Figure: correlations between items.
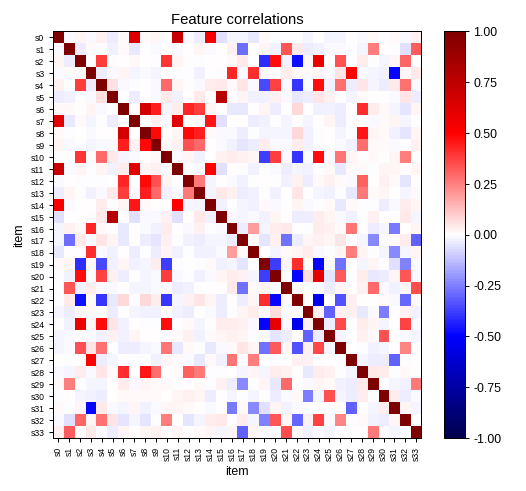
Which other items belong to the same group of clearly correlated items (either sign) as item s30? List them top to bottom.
s23, s25
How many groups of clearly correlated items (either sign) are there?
7
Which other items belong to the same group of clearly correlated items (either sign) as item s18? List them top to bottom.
s3, s16, s27, s31
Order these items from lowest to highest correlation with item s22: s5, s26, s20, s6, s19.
s20, s26, s5, s6, s19
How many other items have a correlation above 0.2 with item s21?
3
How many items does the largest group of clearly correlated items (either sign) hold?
9
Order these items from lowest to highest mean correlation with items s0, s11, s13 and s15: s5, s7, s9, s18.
s18, s9, s5, s7
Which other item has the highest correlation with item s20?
s24
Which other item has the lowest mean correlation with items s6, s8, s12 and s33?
s17
